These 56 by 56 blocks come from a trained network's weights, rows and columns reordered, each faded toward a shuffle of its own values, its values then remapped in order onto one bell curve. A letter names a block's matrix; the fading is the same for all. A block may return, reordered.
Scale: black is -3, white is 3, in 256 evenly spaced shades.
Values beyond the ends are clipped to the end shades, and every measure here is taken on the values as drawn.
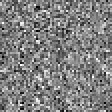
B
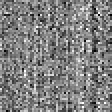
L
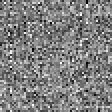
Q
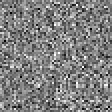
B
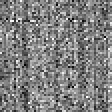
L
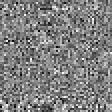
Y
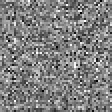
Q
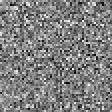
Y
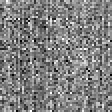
L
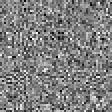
Y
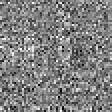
B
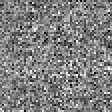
Q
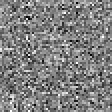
Q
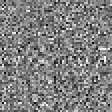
B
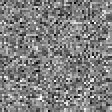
B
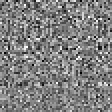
Y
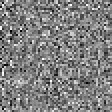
B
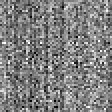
L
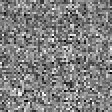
Q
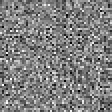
B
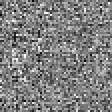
Q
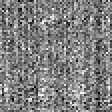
L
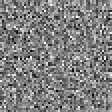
Y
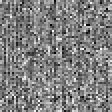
L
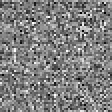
Q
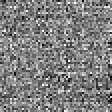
Q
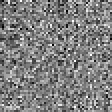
Y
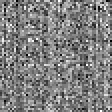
L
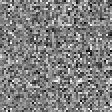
Q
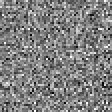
Y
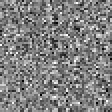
B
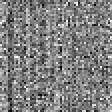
L
